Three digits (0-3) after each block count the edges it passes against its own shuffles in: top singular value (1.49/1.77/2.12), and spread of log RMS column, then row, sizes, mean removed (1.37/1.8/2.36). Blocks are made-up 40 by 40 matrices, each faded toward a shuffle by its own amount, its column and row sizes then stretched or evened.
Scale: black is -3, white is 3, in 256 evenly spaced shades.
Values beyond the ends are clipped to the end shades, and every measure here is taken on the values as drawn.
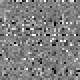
1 0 3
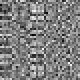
3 2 1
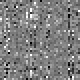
1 3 0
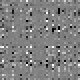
0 3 3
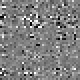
0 2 3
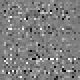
0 1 2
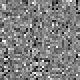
1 2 0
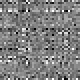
3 2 3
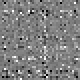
1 2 2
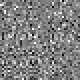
2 1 0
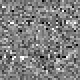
0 0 2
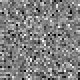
0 1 0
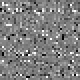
0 0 2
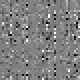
0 3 1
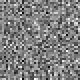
2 1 1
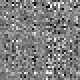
0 3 1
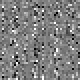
0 3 0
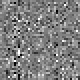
1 3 0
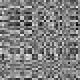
3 2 3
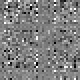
0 3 3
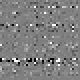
1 2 3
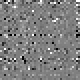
2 2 3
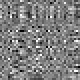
3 2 2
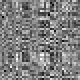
3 3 0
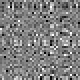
3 1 2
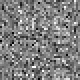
1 2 0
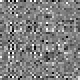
3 2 2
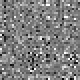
1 2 1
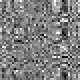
3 2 0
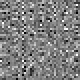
2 3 1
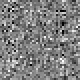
1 2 1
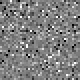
0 0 1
